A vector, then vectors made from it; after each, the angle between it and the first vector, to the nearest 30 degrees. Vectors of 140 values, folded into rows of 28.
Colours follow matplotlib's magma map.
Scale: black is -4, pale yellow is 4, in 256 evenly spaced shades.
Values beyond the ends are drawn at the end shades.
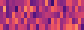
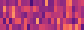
60 degrees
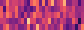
150 degrees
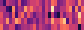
60 degrees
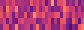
150 degrees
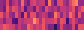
120 degrees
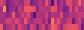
30 degrees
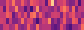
150 degrees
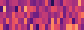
30 degrees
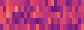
150 degrees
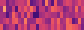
30 degrees
